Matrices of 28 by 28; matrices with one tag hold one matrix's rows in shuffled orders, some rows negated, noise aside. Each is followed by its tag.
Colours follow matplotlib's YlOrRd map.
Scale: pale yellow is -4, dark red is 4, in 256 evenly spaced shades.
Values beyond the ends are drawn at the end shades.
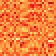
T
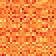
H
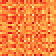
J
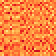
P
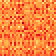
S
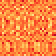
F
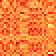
T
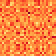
F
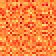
H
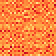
S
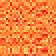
H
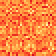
H
